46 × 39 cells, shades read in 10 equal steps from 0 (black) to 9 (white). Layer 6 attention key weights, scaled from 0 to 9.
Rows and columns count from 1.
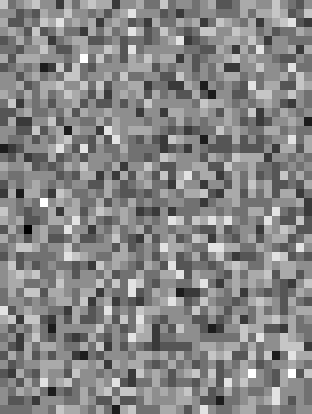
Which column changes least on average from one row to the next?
20
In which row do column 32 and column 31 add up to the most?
42
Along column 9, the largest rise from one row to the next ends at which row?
16
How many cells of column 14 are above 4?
25
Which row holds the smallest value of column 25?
33
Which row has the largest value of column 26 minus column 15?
46
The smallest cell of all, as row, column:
26, 4
